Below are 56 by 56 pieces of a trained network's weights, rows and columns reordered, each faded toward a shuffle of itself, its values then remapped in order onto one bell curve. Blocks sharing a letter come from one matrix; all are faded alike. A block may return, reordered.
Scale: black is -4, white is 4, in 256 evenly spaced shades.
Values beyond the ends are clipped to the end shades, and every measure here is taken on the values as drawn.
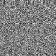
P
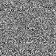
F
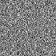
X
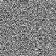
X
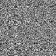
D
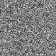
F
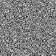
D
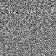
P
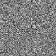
X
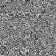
D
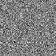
D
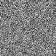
X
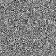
D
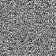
X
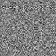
D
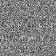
P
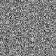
X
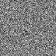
X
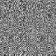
P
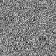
D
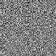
X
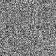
X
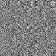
P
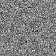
D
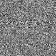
F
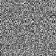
P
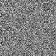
X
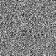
X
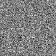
F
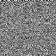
P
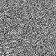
D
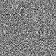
X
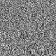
D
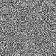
X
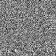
D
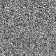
F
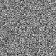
X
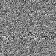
F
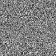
D
